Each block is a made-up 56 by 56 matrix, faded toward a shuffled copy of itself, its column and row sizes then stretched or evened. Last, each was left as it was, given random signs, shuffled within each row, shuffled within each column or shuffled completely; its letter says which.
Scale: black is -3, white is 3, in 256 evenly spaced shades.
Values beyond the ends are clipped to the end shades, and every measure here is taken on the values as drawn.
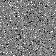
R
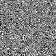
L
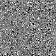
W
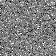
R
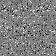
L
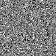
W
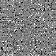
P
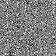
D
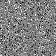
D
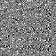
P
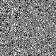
D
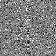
P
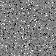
L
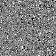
W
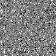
W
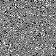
W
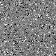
L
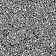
R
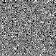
W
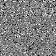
L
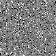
D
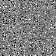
W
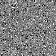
D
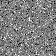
R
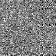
P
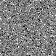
R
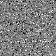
L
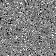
R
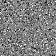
L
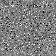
L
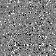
W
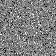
R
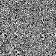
W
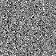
D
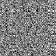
P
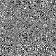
P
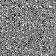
P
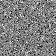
R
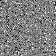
D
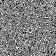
R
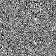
D
